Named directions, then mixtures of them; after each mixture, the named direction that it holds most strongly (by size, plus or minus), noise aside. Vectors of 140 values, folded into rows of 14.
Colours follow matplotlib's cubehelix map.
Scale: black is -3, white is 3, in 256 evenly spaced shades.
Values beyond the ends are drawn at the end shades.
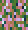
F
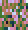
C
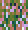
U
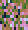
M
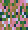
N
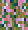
F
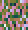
U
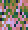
N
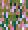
U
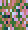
C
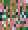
N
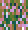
U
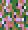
F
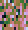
M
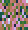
N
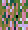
U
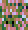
C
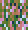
U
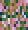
N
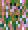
U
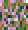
C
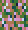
F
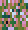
C
